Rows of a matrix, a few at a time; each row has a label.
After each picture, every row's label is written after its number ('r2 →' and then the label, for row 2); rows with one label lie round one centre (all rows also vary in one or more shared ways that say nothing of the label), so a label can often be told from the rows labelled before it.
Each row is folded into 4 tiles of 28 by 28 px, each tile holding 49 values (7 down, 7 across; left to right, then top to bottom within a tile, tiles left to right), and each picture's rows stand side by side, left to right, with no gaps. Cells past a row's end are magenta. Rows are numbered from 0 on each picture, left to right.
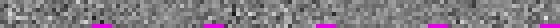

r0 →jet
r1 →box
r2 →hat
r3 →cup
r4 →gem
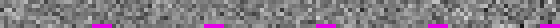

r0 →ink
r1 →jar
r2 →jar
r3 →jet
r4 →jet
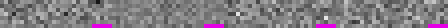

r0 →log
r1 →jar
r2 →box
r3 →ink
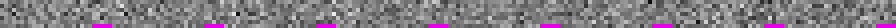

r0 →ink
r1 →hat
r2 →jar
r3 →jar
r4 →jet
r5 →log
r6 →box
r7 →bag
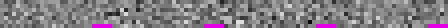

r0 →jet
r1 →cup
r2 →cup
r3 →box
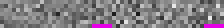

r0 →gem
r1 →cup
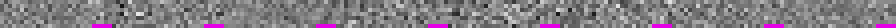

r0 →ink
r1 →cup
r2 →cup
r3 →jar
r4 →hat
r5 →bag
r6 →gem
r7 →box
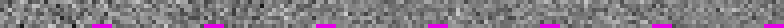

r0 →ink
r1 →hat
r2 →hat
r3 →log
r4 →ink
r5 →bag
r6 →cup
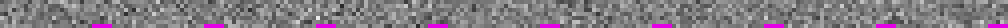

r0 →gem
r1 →hat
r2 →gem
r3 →cup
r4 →box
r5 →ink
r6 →hat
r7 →gem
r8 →box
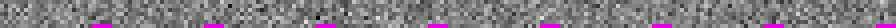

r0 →cup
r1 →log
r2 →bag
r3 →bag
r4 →ink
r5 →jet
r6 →cup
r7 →cup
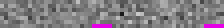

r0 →jar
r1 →box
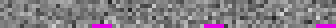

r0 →box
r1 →bag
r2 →cup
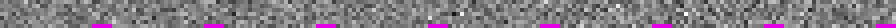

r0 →jar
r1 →ink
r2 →jet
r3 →ink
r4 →gem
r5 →cup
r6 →jet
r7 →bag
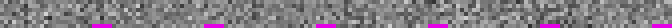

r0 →hat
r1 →jet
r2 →jar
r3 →bag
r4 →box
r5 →ink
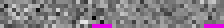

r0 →jet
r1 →jet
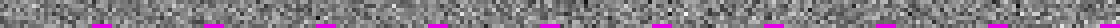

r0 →cup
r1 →jar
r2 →log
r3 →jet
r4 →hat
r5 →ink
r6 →bag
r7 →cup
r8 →bag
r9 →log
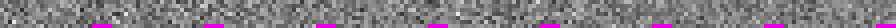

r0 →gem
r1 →jar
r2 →log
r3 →bag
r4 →log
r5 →ink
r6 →ink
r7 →gem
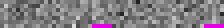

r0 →log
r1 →box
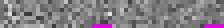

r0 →log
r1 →jar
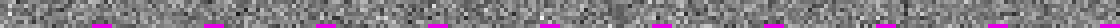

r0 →jet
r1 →box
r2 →hat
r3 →log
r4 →jar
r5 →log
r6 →bag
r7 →ink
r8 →ink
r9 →jet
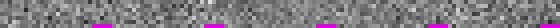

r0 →cup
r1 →log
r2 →ink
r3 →ink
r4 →jet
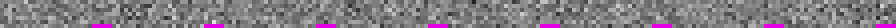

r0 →box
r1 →hat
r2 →jet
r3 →ink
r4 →jet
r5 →jet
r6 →cup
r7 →cup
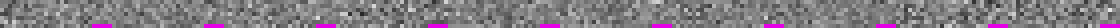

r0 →gem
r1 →jar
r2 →box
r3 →bag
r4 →hat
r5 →gem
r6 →jet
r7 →box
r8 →gem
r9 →log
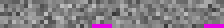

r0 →box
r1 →jet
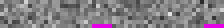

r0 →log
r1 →ink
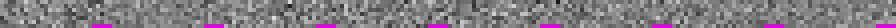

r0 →gem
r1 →ink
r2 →log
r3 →gem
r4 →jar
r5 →gem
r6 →bag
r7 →jar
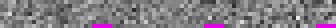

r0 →jet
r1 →cup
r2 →jet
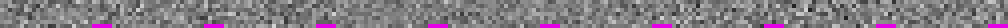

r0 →jet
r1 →jar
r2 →log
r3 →bag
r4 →jar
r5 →bag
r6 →ink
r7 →ink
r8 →bag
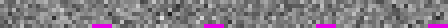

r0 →jet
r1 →gem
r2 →gem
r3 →ink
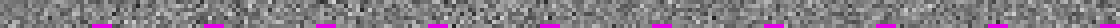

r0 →jar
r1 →cup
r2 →bag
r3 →log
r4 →jet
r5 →jar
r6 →cup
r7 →jet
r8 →jar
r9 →bag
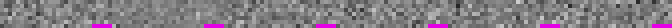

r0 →ink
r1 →jar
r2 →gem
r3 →ink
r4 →hat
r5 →log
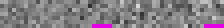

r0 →gem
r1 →jar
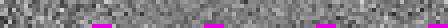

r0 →box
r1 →jet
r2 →cup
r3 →bag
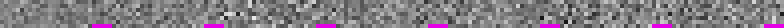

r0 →hat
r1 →jet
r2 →box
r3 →log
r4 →box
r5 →log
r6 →bag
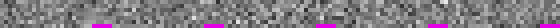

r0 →gem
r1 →log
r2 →ink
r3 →bag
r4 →ink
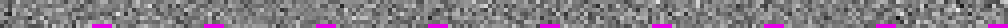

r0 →hat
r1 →box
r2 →log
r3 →hat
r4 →cup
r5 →jar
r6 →jar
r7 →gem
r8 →jet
